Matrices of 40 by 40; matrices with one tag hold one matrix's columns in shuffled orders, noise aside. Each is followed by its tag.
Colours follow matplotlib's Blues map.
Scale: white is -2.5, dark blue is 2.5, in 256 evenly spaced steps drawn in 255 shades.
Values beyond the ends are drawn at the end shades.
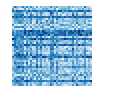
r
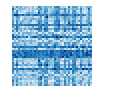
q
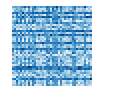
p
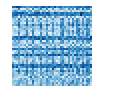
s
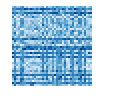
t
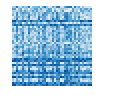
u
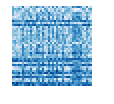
u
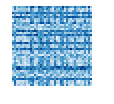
p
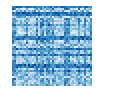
s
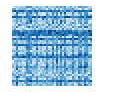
r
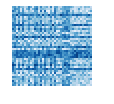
q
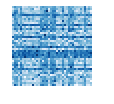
q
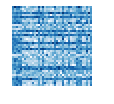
p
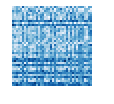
u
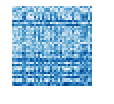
u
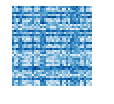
p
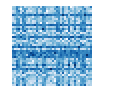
q
